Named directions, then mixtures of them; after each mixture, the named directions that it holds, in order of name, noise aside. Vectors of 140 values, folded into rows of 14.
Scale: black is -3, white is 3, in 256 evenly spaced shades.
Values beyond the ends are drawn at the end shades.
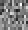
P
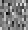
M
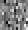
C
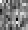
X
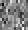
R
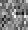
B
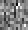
C, M.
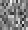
C, P, R.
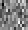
M, R.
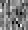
M, X.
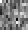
X.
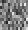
B, C, M.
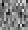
M, R.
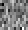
P, R.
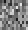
C, P, R.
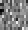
P, R, X.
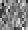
R, X.
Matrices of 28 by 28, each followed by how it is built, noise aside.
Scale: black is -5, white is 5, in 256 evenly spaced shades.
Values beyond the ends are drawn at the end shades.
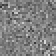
banded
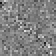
banded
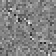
banded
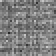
blocks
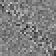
banded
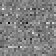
uneven rows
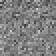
repeating columns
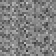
repeating rows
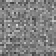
blocks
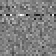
uneven rows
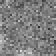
smooth
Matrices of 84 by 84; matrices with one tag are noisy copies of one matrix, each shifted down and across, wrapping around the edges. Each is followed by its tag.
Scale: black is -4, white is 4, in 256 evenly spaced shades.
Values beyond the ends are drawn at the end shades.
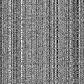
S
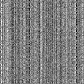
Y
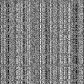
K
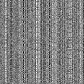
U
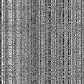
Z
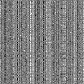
U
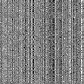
S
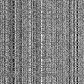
S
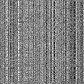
S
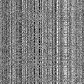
Z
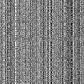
S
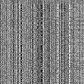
S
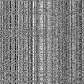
Z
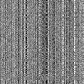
S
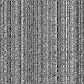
Y
